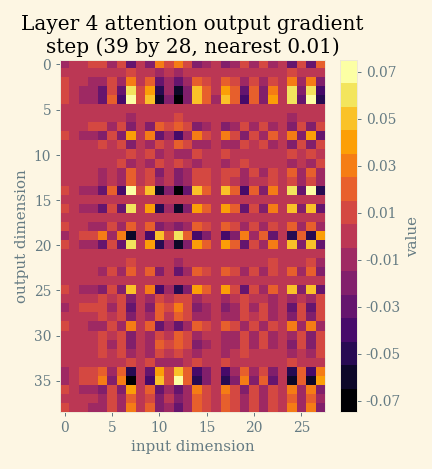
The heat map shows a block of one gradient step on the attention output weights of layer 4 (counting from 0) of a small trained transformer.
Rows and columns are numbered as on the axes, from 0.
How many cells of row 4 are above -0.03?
21
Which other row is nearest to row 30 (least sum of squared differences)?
9
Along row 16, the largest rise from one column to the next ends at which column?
7
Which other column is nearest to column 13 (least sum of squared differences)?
25
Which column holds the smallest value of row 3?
12
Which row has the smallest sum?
35
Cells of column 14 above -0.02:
32
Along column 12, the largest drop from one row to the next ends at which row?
20
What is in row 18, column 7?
0.02
